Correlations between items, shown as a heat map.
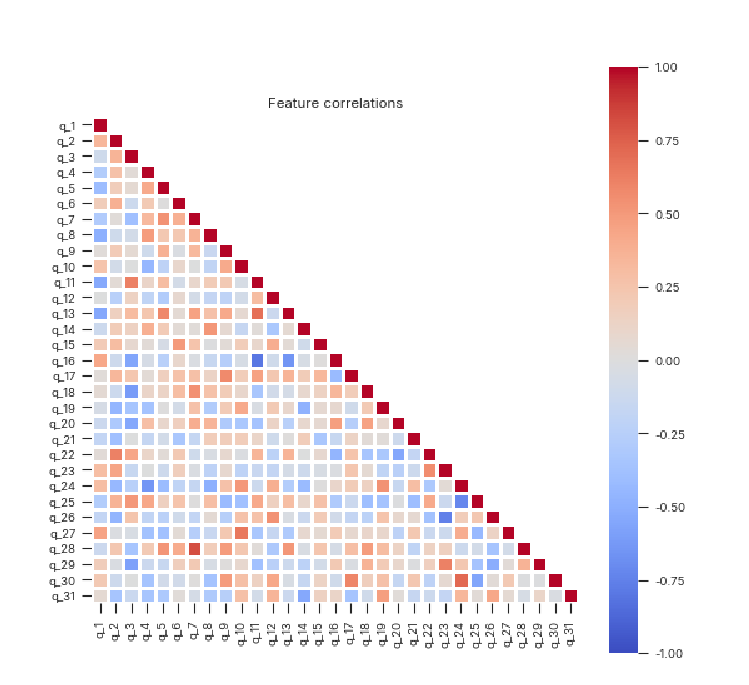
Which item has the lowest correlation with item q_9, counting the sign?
q_25
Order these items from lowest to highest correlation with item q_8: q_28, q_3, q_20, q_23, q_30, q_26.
q_30, q_23, q_3, q_26, q_28, q_20
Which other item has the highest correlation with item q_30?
q_24
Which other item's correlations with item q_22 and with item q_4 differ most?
q_20
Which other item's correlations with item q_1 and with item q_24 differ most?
q_2
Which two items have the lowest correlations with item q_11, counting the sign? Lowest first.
q_16, q_1
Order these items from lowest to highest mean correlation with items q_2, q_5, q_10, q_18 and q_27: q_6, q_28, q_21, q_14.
q_21, q_14, q_6, q_28
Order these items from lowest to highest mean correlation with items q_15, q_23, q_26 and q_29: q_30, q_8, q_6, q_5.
q_5, q_8, q_30, q_6
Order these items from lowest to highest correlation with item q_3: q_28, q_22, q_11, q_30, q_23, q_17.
q_28, q_23, q_30, q_17, q_22, q_11
